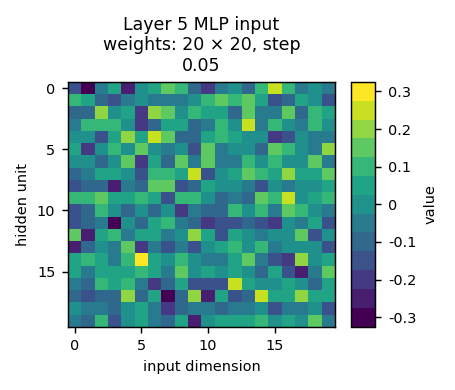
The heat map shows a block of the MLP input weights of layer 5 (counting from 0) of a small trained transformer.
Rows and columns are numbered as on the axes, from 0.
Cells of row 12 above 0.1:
3
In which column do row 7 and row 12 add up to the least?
1
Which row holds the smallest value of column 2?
4
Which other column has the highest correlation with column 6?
7
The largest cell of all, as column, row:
5, 14
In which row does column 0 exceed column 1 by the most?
12
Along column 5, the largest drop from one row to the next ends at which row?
6
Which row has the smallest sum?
11
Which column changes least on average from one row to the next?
18
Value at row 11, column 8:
-0.05
